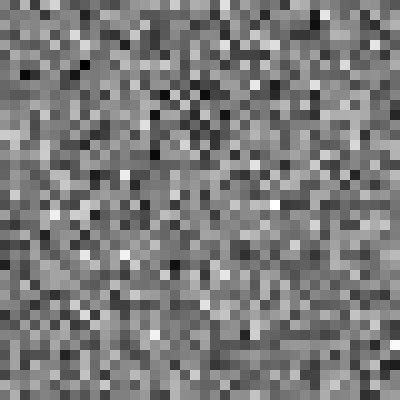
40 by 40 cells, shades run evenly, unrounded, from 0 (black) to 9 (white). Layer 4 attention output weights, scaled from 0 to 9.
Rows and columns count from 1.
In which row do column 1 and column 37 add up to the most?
12
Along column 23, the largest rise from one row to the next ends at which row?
5
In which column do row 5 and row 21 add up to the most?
28
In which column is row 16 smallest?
16
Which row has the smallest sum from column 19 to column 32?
10
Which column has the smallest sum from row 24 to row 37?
18
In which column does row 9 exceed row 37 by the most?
32
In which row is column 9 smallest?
7
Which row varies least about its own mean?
29
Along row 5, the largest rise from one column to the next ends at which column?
38
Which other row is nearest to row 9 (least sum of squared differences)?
17
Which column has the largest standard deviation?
9
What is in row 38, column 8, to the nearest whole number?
3
